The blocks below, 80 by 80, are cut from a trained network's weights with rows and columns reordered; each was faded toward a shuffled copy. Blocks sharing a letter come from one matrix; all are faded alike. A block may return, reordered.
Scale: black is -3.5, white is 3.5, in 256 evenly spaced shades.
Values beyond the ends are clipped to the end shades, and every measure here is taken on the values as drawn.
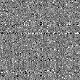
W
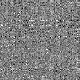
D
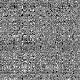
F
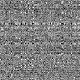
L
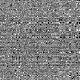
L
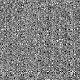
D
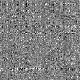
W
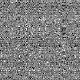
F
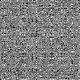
F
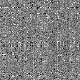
W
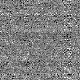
F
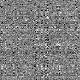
F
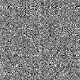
D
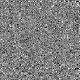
D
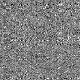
D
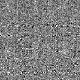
D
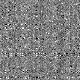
W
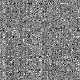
W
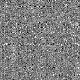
D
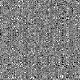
W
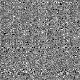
D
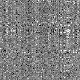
W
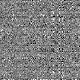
F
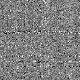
D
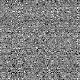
F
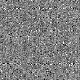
D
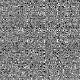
F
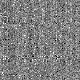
W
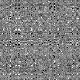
L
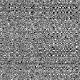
L
